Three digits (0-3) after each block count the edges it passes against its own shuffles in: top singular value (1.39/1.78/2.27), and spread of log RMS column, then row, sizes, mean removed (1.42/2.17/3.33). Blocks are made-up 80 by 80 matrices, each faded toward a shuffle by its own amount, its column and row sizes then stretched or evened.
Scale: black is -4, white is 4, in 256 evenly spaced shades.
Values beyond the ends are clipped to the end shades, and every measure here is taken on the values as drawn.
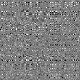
3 1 2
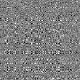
3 2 2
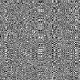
3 2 1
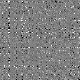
2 2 2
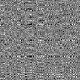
3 1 2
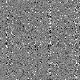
2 2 1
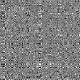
3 2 2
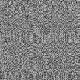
3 0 0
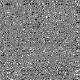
2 1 2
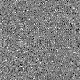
2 0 0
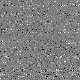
0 0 2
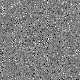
1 1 0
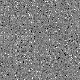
1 1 0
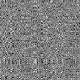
3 1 1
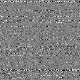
1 0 3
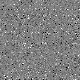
0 1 1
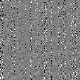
2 3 0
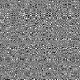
3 1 2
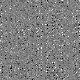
1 2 1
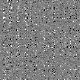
1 2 1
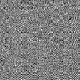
3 1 1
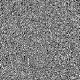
2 1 0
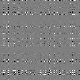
3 2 3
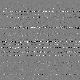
1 0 3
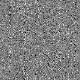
0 2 0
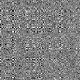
3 2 2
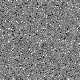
1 0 0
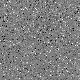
0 0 0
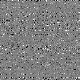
2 0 2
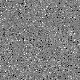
1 0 1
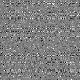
3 0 2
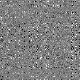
1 2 2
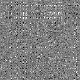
2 2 2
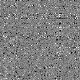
2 1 2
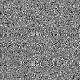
2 0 1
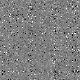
0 2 1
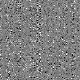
2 2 0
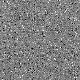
1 1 0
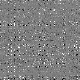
0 2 2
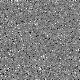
0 0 1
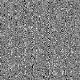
2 2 0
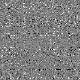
1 1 2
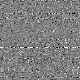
2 0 2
